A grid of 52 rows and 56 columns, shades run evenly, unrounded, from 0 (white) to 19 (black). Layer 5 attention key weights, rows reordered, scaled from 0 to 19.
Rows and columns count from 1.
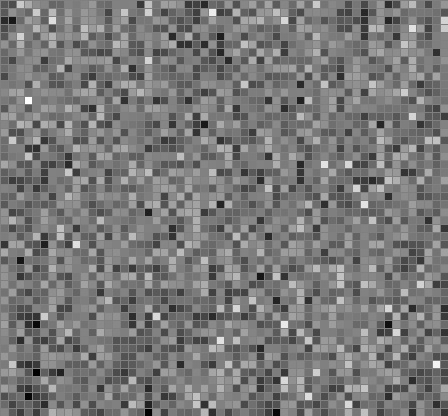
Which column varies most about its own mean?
19
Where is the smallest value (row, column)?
13, 4
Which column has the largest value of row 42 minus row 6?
51
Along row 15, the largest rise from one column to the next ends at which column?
25
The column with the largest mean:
5
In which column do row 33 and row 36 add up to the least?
26
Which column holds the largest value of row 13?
38
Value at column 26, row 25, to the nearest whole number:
9
